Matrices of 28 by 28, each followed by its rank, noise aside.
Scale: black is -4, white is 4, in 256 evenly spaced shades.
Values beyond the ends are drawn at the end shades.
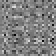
four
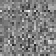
five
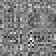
four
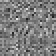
five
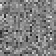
six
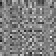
three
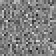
seven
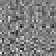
four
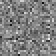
seven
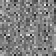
five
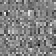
five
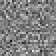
six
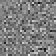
seven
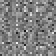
four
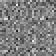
six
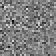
seven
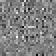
four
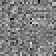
seven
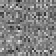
five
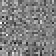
six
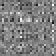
three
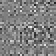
three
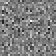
six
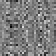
four
